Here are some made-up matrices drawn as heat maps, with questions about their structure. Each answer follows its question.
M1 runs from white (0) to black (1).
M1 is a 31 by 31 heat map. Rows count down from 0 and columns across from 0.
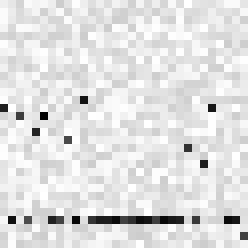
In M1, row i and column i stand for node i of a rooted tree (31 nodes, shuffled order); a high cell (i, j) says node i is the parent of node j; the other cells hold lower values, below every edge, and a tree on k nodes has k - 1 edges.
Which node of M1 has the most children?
27
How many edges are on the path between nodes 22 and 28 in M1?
2
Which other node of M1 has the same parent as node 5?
2
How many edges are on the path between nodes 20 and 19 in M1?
2
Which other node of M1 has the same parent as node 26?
0
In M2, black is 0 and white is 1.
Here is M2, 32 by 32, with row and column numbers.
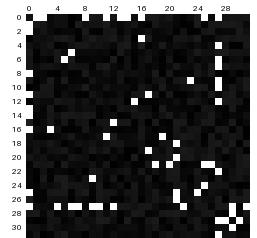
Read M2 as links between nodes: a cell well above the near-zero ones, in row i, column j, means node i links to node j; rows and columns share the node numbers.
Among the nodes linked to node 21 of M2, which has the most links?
node 25
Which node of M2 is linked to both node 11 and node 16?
node 0
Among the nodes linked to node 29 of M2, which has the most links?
node 27
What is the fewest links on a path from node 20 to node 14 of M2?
4
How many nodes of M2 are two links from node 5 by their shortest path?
1
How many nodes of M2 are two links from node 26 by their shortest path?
3
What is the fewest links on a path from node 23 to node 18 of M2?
6
